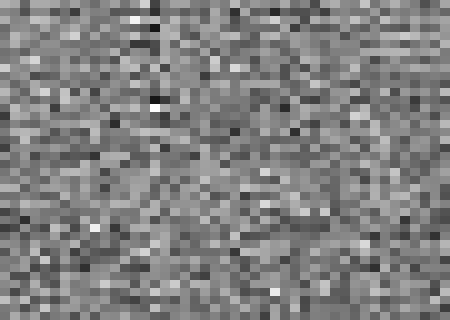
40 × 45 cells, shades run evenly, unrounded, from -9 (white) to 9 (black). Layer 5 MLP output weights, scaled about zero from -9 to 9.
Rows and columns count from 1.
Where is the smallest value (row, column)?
14, 16
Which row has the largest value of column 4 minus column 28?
37
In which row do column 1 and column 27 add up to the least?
26
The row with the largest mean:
2
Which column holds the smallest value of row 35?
7
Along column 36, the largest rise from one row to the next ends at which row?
13
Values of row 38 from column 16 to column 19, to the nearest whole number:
2 1 3 -1
